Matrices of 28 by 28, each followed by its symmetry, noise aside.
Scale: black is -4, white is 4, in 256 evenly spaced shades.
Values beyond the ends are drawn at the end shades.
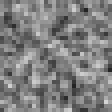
antisymmetric.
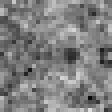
mirrored top to bottom.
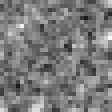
symmetric.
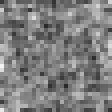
same after a half turn.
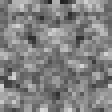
mirrored left to right.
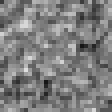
symmetric.
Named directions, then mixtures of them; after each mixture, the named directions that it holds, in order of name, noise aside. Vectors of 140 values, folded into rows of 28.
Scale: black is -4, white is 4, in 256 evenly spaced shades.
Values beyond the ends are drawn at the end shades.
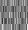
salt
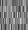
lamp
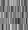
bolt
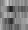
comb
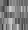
bolt, comb.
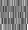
salt.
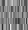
bolt.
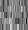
bolt, comb.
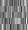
bolt, salt.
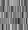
bolt.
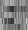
comb, salt.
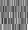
salt.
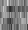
comb, salt.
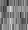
comb, salt.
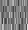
salt.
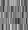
bolt.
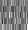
salt.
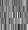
lamp, salt.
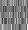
salt.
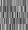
lamp.
